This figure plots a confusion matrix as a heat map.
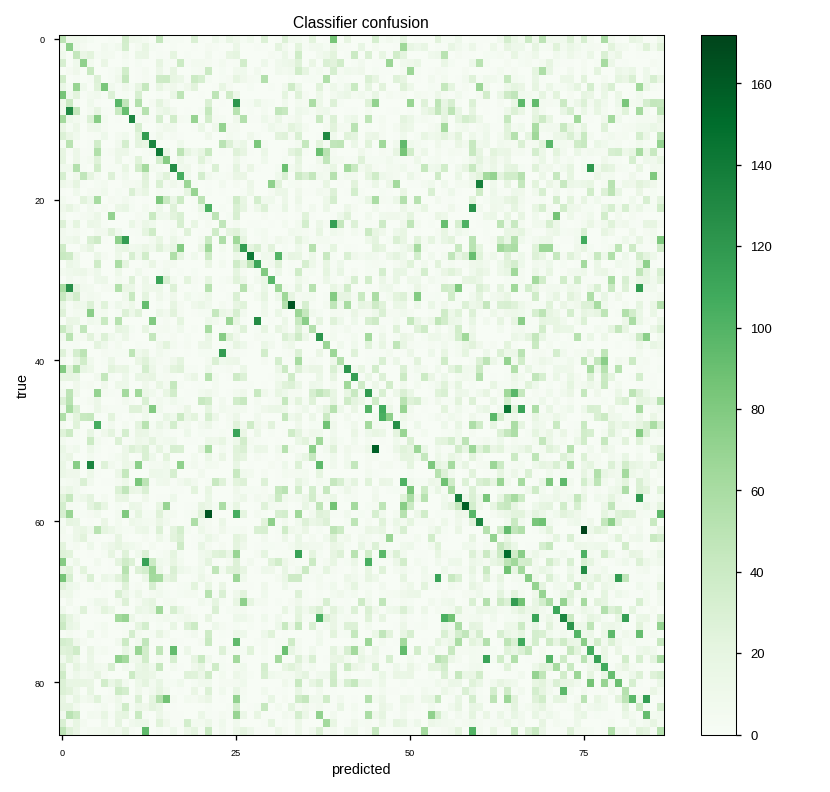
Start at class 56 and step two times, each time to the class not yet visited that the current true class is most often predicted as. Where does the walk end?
37
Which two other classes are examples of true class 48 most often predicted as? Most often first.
5, 38
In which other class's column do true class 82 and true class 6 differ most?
84
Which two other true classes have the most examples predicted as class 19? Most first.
10, 60
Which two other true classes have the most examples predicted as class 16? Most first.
76, 27
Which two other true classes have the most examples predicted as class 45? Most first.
51, 8
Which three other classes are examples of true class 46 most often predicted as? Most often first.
64, 66, 44
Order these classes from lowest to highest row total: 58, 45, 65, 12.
45, 12, 65, 58
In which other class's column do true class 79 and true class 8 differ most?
25
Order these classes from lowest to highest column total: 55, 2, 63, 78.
63, 2, 55, 78
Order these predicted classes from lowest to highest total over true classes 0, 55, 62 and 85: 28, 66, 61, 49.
28, 61, 66, 49
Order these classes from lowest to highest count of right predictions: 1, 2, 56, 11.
11, 2, 56, 1
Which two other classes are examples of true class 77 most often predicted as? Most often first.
61, 70
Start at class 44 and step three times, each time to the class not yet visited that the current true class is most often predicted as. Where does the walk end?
38
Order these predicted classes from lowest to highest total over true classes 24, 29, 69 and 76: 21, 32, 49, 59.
59, 21, 32, 49
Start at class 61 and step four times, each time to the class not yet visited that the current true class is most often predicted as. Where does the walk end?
34
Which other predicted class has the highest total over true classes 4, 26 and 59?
21
